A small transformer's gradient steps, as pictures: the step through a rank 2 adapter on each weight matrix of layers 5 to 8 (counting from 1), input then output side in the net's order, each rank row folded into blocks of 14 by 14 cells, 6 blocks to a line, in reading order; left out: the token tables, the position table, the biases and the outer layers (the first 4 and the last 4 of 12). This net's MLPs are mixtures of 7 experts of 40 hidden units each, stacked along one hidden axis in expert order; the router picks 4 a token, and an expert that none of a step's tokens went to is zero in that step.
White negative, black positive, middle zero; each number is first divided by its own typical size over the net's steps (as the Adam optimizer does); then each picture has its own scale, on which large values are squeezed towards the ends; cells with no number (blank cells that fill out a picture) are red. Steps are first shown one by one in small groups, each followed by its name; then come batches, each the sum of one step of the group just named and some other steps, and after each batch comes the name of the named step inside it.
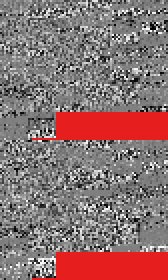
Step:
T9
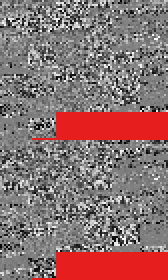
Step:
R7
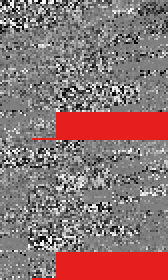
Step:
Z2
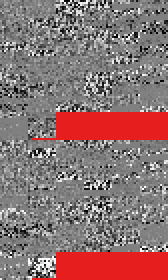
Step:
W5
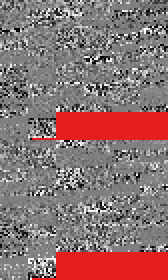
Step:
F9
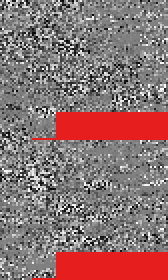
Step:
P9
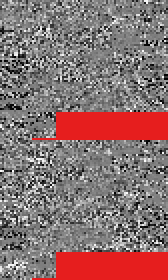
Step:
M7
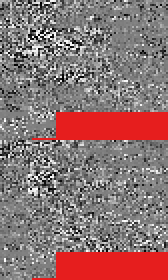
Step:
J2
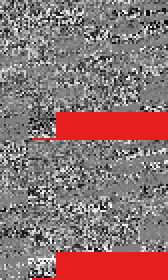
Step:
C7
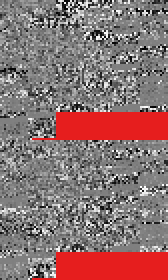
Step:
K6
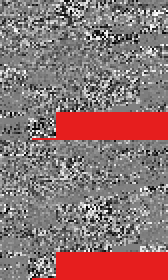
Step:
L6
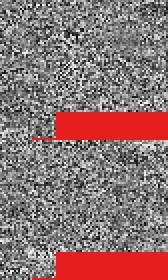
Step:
T9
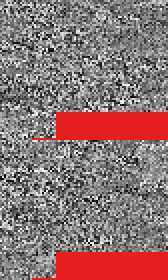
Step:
W5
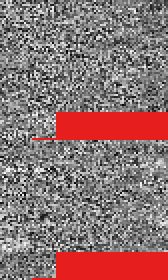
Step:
K6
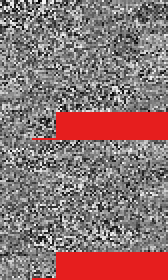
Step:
Z2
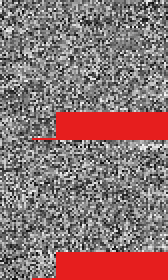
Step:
T9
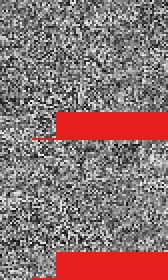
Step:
L6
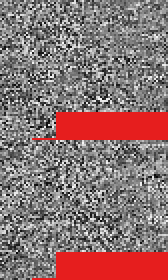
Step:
R7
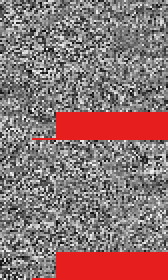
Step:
J2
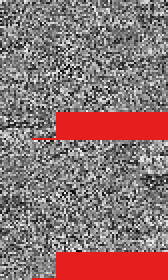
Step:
L6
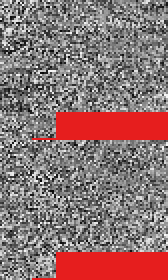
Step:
W5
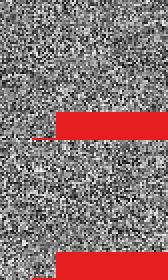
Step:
K6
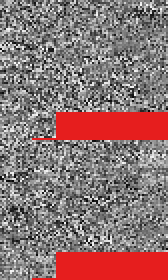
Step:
K6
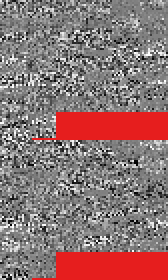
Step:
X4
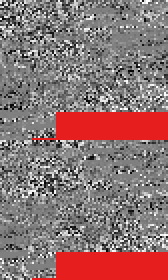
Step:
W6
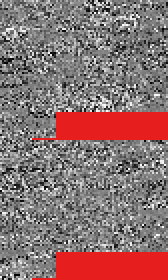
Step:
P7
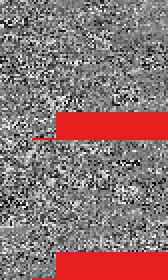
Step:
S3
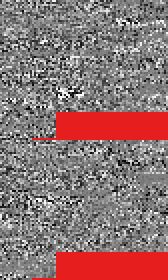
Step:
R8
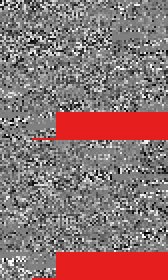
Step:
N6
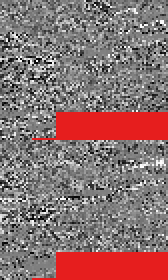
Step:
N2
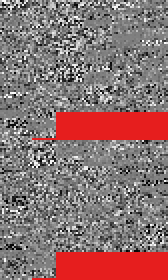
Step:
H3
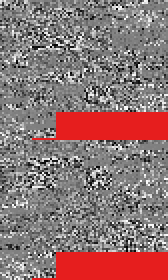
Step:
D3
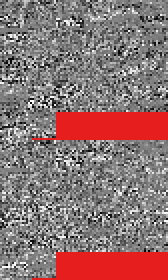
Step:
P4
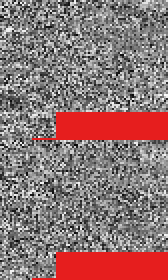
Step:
W6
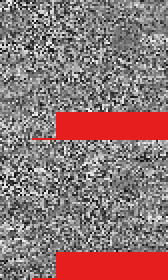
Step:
N6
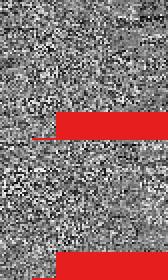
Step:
P4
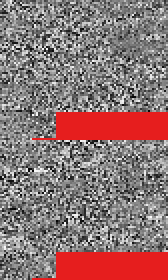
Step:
P7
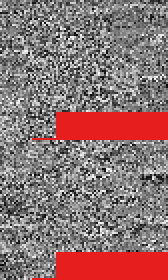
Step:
S3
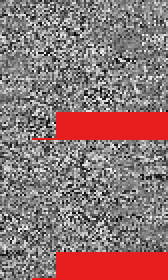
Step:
P4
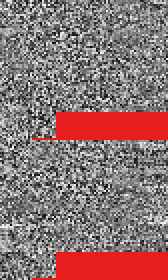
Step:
X4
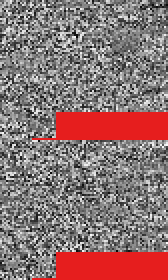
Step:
D3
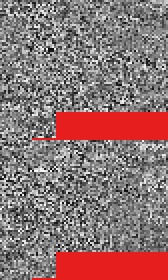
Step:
R8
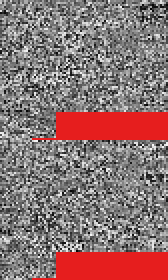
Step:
D3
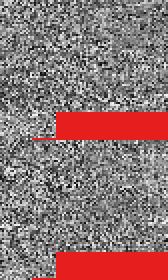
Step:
D3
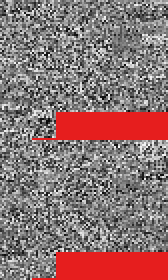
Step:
N6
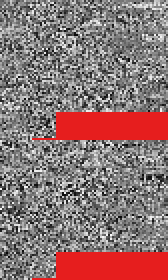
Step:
P7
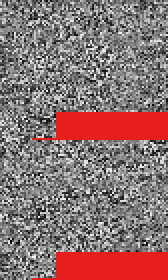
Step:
N2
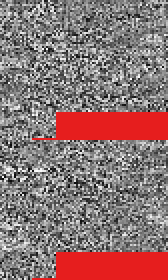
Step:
X4
